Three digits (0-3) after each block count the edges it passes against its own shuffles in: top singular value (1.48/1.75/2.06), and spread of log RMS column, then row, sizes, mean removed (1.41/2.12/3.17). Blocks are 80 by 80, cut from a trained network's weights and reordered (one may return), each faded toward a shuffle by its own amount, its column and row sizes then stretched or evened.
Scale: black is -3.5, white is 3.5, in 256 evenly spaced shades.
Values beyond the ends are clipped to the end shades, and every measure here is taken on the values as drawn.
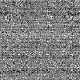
2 1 1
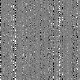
1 3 0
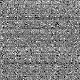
2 1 1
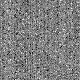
1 0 0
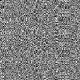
3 2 0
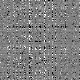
2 3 2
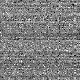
2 1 0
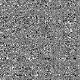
0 2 2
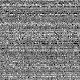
3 0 2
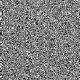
2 2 0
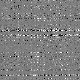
1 1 3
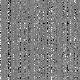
2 3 1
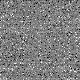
0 1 0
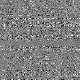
1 1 3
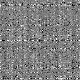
2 0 2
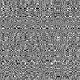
3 1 3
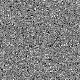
0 0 1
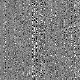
0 3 0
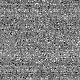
1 0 0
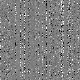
0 3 0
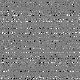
0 1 3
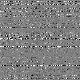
1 0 3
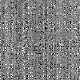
2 2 2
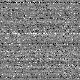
2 0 2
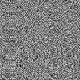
3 0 0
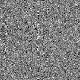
1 1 0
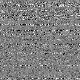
0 0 3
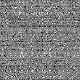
2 1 2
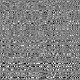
3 1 3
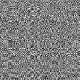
3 1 2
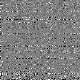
1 2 3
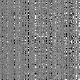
3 3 2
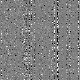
2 3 0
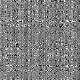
2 1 2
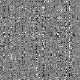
2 3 2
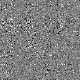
0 2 2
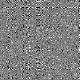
3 2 2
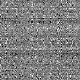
2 2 1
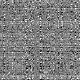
2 2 1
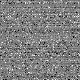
1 0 2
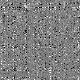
1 2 2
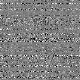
0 1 3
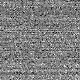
2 1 0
